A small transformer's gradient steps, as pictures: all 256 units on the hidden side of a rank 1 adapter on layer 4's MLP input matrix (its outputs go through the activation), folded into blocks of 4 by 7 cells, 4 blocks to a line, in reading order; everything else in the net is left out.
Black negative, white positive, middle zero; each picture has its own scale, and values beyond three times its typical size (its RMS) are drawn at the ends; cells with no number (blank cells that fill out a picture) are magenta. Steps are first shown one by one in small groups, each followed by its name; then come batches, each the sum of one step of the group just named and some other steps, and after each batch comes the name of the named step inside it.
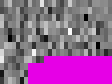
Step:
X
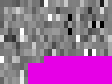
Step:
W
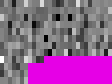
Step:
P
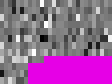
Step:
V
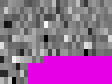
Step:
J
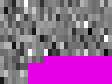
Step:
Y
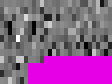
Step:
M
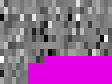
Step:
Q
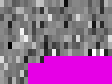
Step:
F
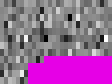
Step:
Q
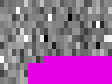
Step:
P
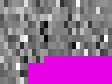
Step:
Q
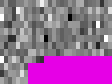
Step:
P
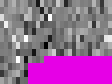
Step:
F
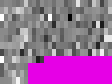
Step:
P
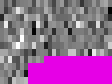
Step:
F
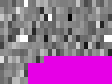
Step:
P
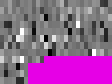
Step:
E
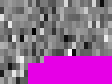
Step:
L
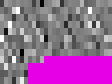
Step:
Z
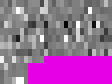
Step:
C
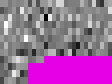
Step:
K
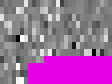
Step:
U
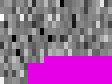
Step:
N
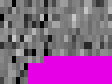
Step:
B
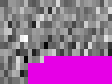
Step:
K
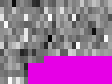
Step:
U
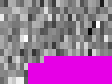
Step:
C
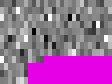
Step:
Z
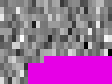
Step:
N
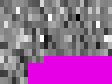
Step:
Z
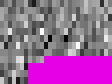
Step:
L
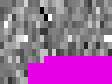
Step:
K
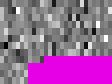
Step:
U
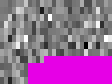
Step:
K
